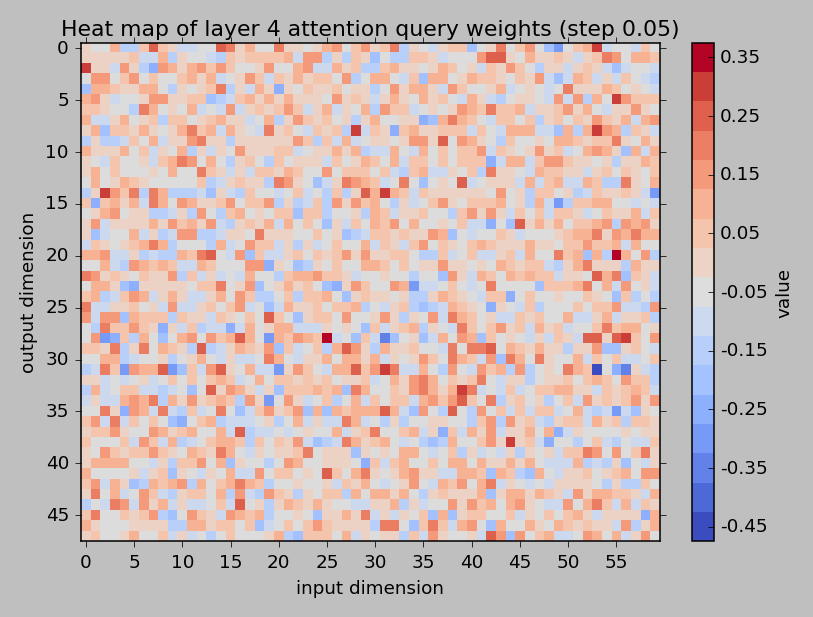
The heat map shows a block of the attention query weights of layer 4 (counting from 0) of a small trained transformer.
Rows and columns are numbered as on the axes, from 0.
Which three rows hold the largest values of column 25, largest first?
28, 41, 12
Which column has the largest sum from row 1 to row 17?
53
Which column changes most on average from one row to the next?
55
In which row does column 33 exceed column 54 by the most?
13
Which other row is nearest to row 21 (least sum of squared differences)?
19
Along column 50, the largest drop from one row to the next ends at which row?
5
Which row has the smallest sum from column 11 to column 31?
27
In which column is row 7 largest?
38
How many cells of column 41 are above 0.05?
11
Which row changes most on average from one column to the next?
31
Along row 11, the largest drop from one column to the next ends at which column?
42
